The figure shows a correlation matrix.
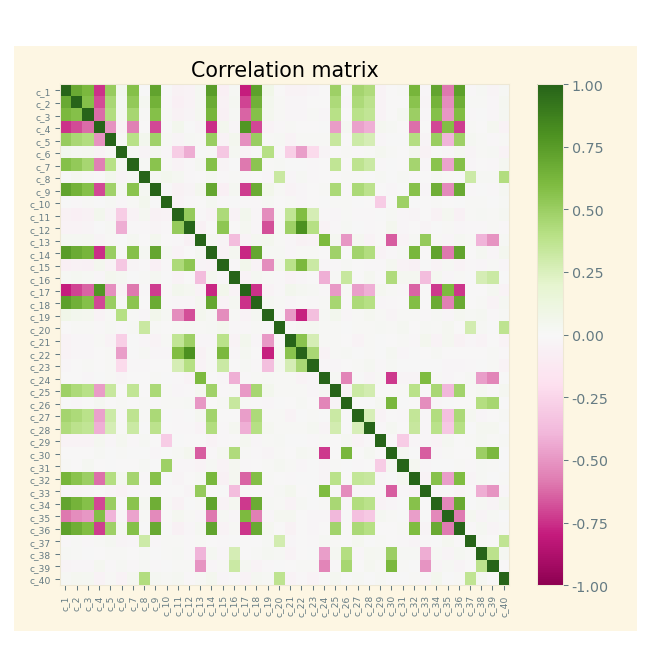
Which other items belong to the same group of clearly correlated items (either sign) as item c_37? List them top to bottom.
c_8, c_20, c_40
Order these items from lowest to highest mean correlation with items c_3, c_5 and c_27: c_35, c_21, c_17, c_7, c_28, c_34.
c_17, c_35, c_21, c_28, c_7, c_34
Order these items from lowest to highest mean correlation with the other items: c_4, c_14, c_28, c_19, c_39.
c_4, c_19, c_39, c_28, c_14
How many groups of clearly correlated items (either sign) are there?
5
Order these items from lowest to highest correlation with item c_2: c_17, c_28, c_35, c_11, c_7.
c_17, c_35, c_11, c_28, c_7
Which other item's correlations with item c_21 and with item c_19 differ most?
c_22
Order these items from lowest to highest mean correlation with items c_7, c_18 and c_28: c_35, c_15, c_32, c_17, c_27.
c_17, c_35, c_15, c_27, c_32
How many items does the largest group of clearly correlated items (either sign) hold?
17
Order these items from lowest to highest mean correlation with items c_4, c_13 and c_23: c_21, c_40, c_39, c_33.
c_39, c_40, c_21, c_33
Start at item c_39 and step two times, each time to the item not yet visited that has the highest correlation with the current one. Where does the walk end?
c_26
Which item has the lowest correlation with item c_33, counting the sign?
c_30
